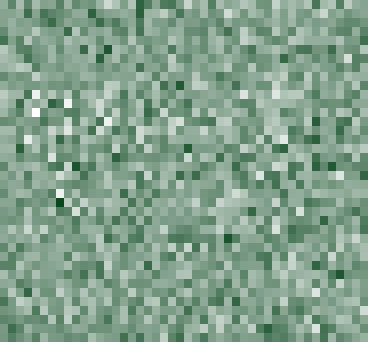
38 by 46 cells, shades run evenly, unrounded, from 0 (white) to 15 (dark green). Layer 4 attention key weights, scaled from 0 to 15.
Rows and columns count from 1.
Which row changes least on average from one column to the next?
3
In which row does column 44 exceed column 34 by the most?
14
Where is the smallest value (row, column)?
13, 5
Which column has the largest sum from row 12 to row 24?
40
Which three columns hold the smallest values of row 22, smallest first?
8, 30, 31
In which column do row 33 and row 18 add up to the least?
24
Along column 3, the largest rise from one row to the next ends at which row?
12
